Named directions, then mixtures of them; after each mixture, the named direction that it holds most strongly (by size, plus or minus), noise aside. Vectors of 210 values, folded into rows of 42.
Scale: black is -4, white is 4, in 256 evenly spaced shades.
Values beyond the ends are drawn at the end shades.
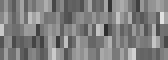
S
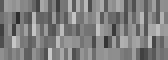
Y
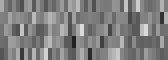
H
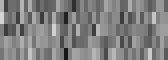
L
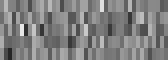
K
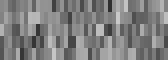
S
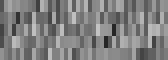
Y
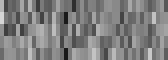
L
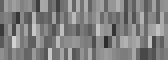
Y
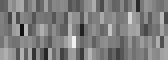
H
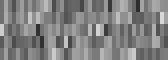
S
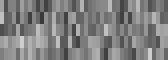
L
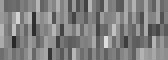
Y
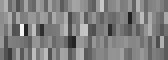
K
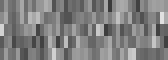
S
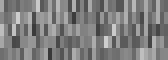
Y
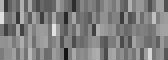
L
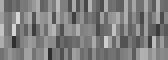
Y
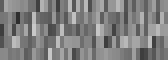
Y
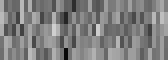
L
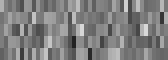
H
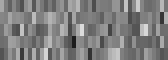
H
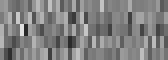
K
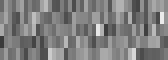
S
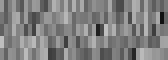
S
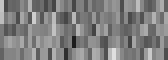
L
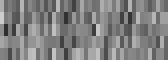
L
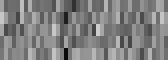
L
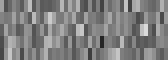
H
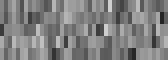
S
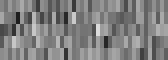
Y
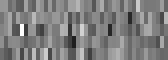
H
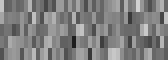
H
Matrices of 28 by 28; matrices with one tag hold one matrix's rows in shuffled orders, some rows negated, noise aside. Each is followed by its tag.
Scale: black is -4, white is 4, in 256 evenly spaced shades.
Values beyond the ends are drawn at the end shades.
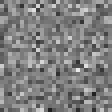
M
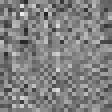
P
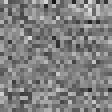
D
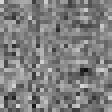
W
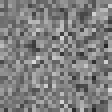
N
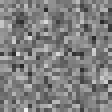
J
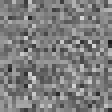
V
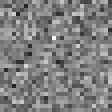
J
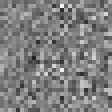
N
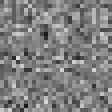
J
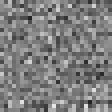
D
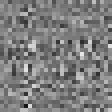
V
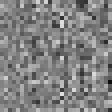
N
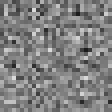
W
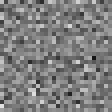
M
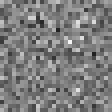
M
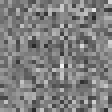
N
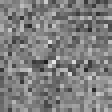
D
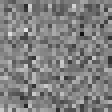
V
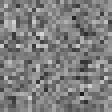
W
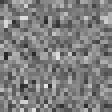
P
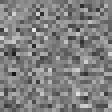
W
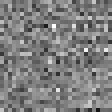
D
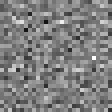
J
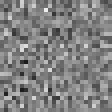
P
